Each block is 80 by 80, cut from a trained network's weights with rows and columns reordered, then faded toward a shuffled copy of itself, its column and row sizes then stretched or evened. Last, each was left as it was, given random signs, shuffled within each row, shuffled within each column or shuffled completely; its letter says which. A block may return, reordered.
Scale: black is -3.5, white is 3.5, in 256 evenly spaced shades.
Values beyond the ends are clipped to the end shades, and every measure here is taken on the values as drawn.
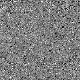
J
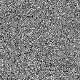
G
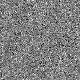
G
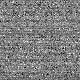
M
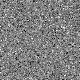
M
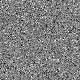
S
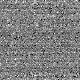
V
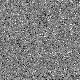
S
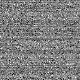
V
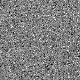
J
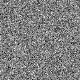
G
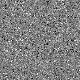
J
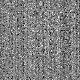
V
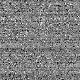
V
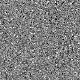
J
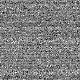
V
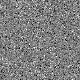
J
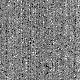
G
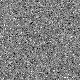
S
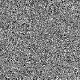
V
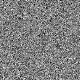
J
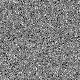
S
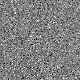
J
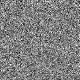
J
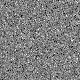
S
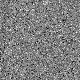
S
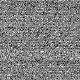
V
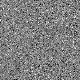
G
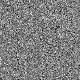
G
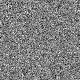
S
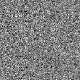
V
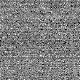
V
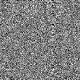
V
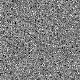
G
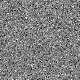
M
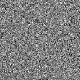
V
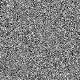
G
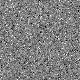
S
